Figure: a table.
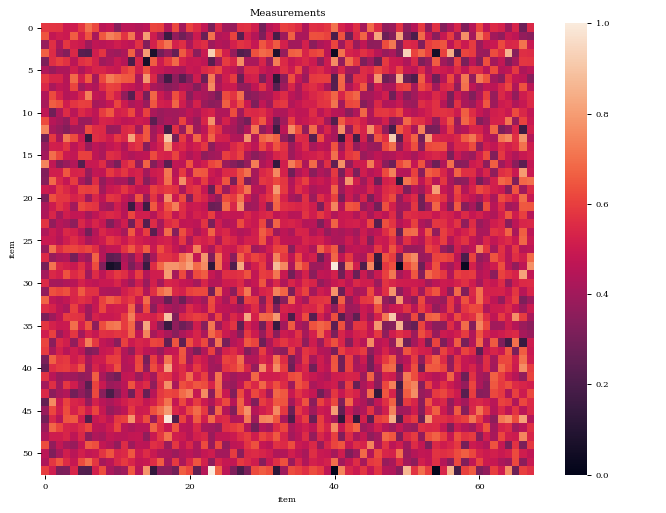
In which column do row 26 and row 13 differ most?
6
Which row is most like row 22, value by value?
25
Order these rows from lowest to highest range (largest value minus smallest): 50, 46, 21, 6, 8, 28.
50, 8, 21, 6, 46, 28
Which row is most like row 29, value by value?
17
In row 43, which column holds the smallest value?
46
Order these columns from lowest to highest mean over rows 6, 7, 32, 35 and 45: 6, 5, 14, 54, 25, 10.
54, 25, 5, 6, 10, 14
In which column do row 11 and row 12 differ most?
66
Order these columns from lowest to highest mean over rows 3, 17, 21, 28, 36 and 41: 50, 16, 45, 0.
0, 16, 45, 50
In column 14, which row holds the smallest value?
4
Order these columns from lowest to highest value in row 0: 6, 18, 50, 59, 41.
50, 59, 41, 18, 6
